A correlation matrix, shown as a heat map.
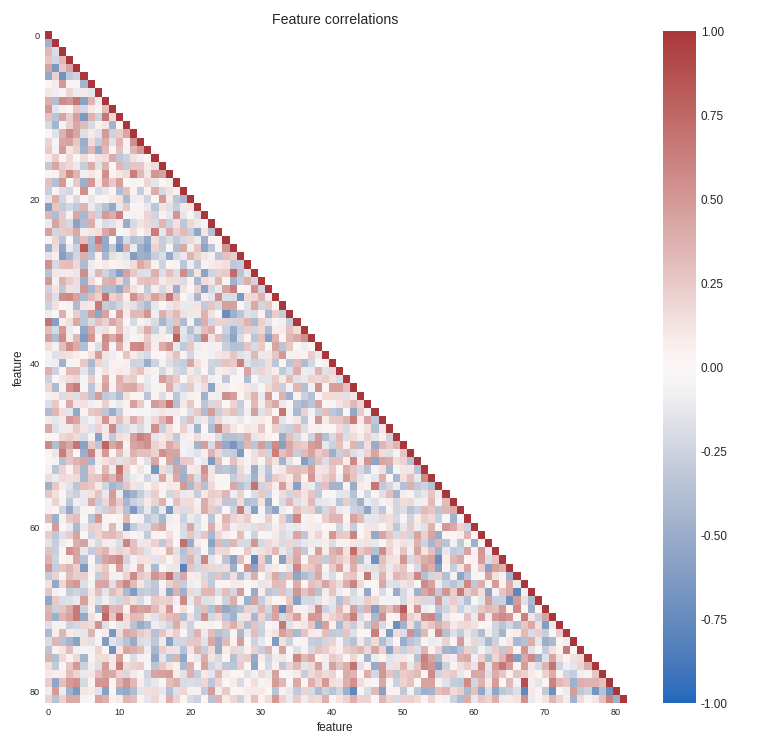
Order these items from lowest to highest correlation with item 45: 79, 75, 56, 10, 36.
36, 56, 10, 79, 75
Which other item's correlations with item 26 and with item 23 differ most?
5
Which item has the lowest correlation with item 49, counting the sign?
72
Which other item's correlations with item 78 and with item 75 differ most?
9
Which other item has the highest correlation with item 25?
7
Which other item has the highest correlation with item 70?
50
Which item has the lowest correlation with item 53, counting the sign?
15
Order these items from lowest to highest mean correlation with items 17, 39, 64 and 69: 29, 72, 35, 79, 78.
35, 72, 29, 79, 78
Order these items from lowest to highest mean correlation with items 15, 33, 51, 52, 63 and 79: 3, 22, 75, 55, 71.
22, 55, 75, 71, 3
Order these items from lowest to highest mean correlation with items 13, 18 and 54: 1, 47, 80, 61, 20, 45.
80, 1, 45, 20, 61, 47
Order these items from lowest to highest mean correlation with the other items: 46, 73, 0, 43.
46, 73, 0, 43
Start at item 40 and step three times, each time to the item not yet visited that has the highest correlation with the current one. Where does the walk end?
68
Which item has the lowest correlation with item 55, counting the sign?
64
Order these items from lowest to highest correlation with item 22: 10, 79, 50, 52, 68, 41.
52, 41, 79, 68, 50, 10
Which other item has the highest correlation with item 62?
19
